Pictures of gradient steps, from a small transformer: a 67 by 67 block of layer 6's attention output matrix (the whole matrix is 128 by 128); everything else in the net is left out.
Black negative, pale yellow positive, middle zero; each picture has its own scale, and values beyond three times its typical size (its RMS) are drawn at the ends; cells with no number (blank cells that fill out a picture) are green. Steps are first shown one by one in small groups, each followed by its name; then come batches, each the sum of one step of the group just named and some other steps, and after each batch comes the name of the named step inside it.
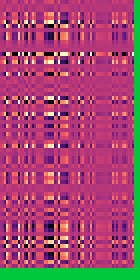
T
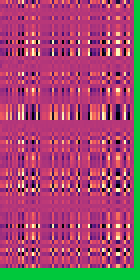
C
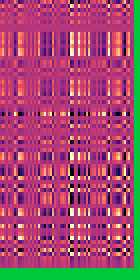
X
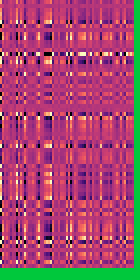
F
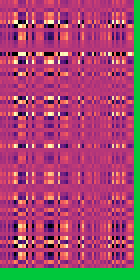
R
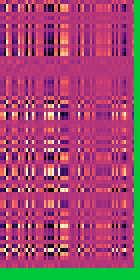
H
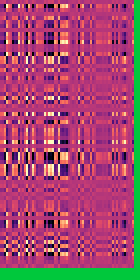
H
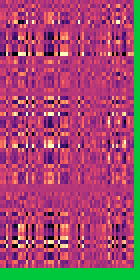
R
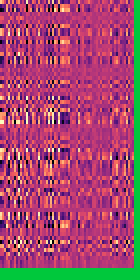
H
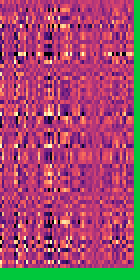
R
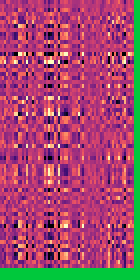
R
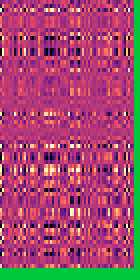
X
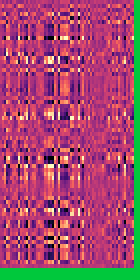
T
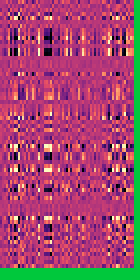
C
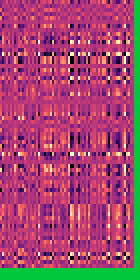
C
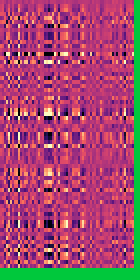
T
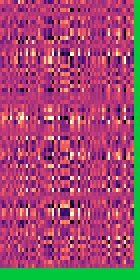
C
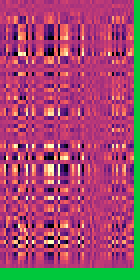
R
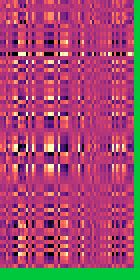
R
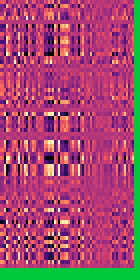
T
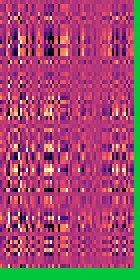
H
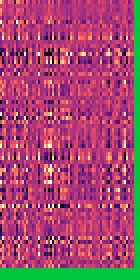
F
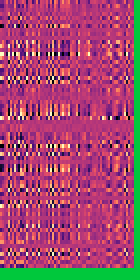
C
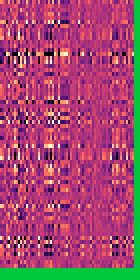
T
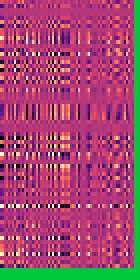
C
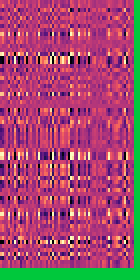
X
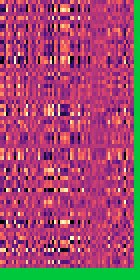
H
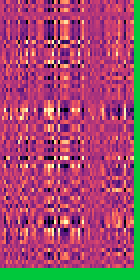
C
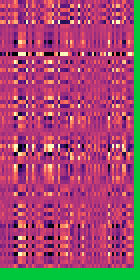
R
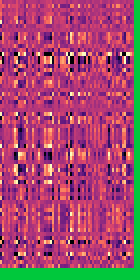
F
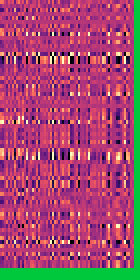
C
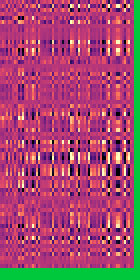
C
